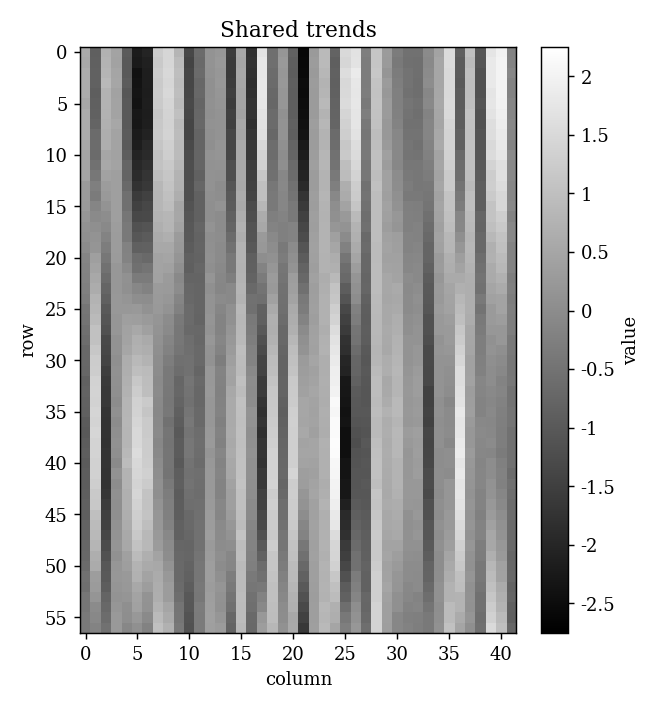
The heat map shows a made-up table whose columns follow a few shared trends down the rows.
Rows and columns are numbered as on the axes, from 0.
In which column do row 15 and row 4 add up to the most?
40
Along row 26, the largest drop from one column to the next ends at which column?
25
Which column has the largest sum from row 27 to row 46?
24
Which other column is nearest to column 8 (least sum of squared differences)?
7
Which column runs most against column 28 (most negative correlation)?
41
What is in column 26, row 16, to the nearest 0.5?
1
